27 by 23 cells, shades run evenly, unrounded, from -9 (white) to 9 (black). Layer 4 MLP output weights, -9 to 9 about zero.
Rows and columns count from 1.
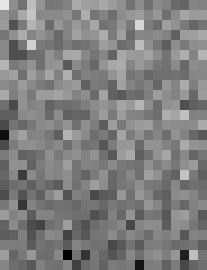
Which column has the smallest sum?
14
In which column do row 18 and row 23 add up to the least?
21
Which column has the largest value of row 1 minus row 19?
20
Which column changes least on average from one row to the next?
5
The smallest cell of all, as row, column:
1, 1
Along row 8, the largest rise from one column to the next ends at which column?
9
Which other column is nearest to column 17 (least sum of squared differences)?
18
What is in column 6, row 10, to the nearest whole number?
-2
